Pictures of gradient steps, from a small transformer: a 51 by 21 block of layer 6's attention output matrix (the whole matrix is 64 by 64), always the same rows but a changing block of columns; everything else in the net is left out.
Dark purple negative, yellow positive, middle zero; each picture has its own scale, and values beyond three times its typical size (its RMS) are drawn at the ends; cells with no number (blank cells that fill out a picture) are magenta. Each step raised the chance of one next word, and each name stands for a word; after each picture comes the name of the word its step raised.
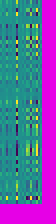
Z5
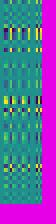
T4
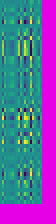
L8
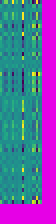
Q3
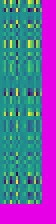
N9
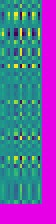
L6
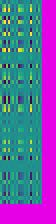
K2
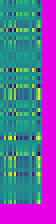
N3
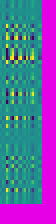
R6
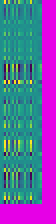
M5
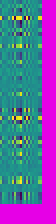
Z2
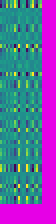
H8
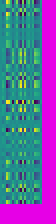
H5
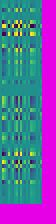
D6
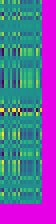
Q3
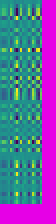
K2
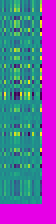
K2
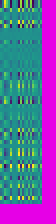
H8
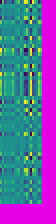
Q3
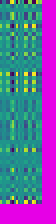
Q3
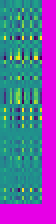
R6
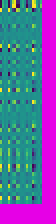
H8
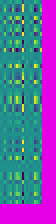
K2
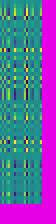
K2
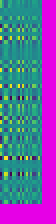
N3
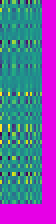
N9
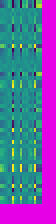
H8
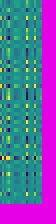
N3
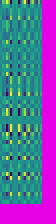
N9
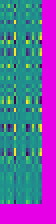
Z5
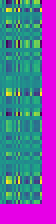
N9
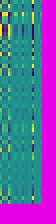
L6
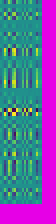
Q3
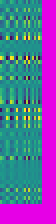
R6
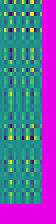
T4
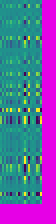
L8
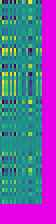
Q3
